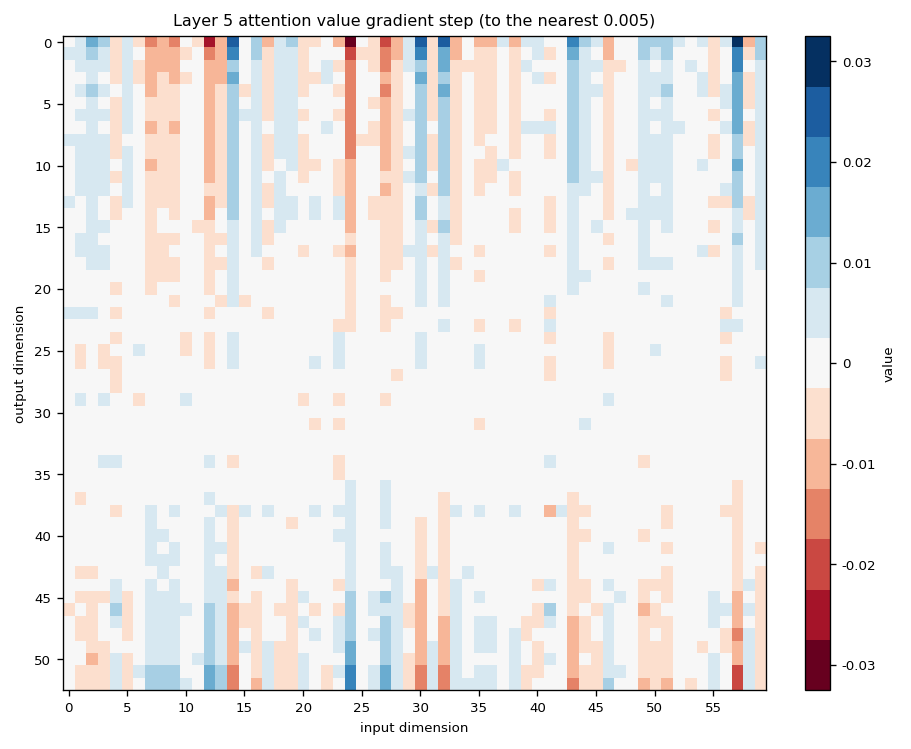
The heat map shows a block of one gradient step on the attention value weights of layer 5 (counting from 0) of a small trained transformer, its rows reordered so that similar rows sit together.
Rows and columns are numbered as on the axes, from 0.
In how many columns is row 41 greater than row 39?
4
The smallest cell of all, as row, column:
0, 24
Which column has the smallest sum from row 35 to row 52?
57
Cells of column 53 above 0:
1
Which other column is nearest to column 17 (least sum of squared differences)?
31
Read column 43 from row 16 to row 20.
0.005 0.005 0.005 0.005 0.005
